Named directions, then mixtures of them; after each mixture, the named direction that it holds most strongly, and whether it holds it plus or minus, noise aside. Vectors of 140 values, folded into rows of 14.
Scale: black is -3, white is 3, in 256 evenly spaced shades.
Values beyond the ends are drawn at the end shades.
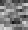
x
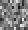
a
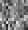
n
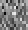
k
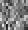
n, plus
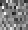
k, minus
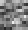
x, minus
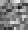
x, minus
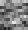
x, minus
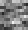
x, minus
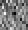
k, minus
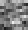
x, minus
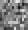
a, plus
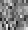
n, minus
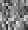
n, plus
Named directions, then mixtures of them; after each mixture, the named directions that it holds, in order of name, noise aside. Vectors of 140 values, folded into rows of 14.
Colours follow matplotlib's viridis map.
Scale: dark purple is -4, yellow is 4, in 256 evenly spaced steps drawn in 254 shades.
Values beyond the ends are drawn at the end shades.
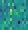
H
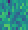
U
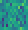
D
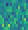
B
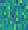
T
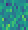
B.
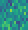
B, H, U.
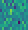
H.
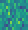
H, T, U.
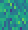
D, H, U.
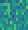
T.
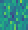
T.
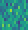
B, H.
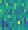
B, D, H.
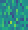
B, T.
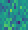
H, U.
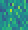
B, D, H.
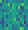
D.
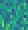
B.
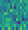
H, T, U.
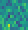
B, U.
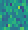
B, D.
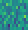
B.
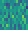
B, D, T.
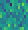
B, D, U.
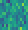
D, U.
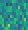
B.
